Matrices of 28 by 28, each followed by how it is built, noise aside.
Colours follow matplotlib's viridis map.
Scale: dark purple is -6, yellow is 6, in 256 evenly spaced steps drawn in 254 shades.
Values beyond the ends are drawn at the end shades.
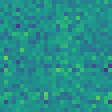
low rank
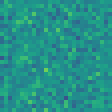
repeating rows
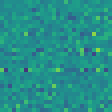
uneven rows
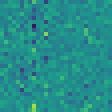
uneven columns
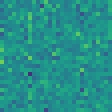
uneven columns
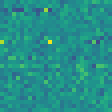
uneven rows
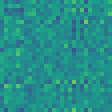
low rank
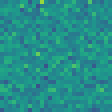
repeating columns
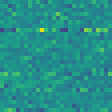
uneven rows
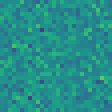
repeating rows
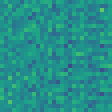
repeating rows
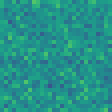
repeating columns
